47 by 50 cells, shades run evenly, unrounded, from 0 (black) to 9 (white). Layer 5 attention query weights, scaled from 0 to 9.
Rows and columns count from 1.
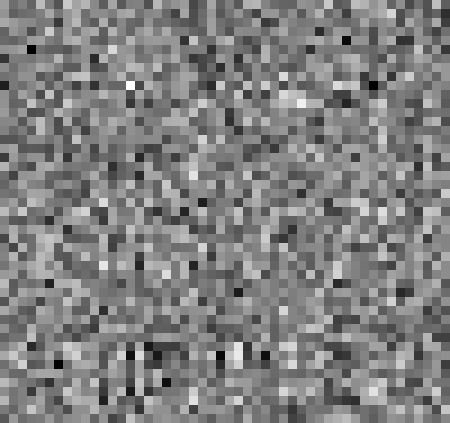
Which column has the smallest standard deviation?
31
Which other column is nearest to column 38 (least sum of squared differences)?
28
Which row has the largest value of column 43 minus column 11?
24
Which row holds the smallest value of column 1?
10
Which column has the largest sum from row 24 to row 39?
30
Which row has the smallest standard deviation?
42
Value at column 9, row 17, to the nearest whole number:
3
